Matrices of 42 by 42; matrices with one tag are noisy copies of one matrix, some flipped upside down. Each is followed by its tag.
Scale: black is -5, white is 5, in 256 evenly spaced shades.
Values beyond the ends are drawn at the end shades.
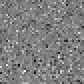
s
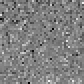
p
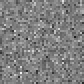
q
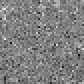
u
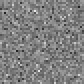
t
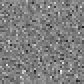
s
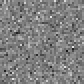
t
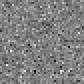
s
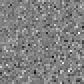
s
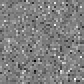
s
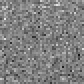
u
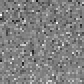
p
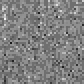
u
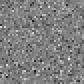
s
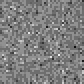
q
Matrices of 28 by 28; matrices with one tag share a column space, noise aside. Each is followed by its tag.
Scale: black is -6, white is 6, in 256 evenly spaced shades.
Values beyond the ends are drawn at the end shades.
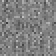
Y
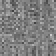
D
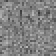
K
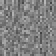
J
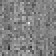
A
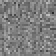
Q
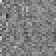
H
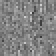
A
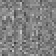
K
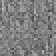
A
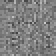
Y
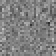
H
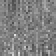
A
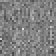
K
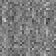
K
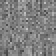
D
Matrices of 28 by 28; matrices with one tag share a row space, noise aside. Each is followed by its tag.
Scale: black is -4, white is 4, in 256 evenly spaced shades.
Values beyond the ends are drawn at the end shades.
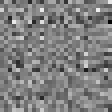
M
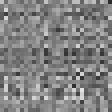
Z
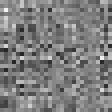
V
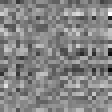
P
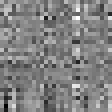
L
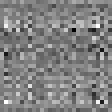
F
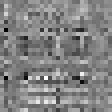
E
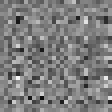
M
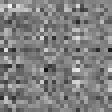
L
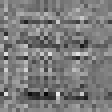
E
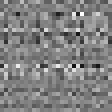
Z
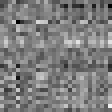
P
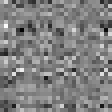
V
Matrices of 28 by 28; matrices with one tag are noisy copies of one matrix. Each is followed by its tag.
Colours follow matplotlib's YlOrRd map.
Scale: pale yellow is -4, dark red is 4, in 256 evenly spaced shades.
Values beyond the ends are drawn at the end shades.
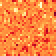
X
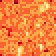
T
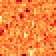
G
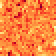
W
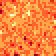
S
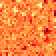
X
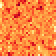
W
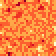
W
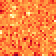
S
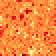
G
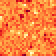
G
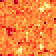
T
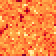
G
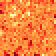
S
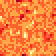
G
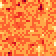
W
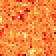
G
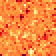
G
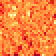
S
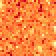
W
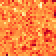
X
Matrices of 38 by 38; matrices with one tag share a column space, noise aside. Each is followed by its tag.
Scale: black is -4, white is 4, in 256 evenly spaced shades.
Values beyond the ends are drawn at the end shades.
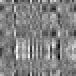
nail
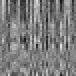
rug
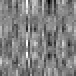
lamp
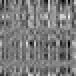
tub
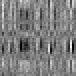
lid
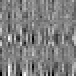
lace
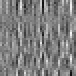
lamp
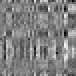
nail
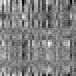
tub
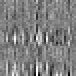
lace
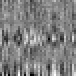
lace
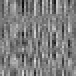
lamp
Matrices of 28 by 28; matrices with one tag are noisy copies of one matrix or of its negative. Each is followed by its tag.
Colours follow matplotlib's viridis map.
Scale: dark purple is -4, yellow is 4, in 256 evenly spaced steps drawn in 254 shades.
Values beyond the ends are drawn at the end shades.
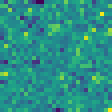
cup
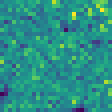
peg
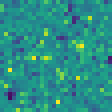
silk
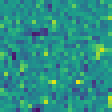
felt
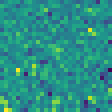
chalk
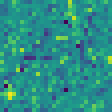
silk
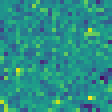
chalk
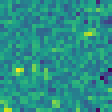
chalk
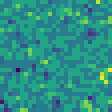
chalk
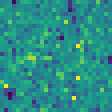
silk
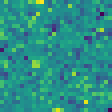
cup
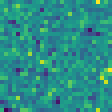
chalk
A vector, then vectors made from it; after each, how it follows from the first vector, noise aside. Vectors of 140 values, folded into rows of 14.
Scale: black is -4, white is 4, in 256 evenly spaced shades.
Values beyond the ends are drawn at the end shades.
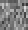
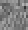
negated, shrunk.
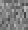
shrunk.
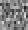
negated.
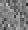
partly zeroed.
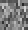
copied.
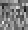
negated.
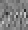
negated, partly zeroed.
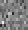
reversed, partly zeroed.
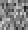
negated.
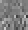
negated, partly zeroed.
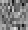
wrapped around, negated.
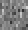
wrapped around, partly zeroed.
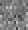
wrapped around, partly zeroed.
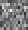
copied.
